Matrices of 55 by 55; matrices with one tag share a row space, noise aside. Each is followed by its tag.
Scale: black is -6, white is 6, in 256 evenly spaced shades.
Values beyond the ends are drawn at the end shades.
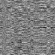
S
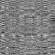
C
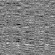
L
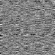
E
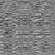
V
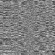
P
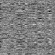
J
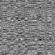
J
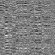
V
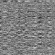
J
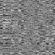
P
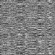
J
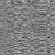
S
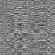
S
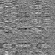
V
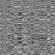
S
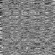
E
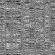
L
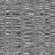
L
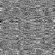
E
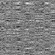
L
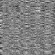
E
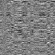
S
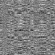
S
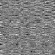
E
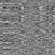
P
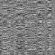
J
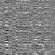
V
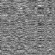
J
